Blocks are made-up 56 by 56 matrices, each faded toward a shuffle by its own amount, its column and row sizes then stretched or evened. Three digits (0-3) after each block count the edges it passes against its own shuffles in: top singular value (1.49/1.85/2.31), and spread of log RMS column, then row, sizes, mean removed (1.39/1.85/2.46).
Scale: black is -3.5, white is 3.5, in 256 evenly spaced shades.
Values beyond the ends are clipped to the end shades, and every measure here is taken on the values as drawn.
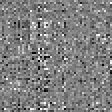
2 2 2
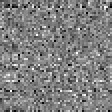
2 0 2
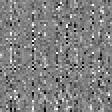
2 3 0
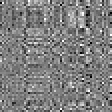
3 3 1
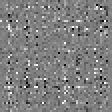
0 3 2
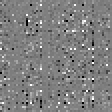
0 3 2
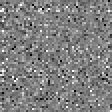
1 1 1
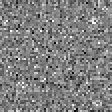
1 0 1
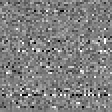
1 0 3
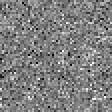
0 1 1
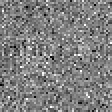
1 0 0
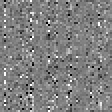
0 3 0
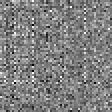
2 2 1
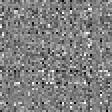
1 3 2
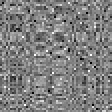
3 0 0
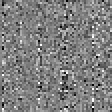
0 3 0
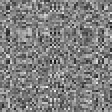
3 2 1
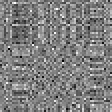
3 1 0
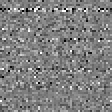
1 0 3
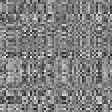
3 3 3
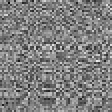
3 0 2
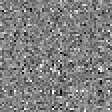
1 2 2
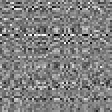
3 0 3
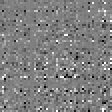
0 3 3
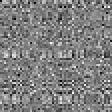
3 2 2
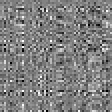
3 3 3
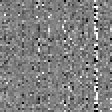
2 3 0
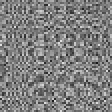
3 0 2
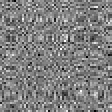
3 0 2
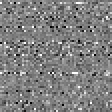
1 0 3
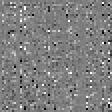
1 3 1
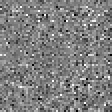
1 1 2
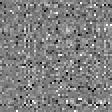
2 1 1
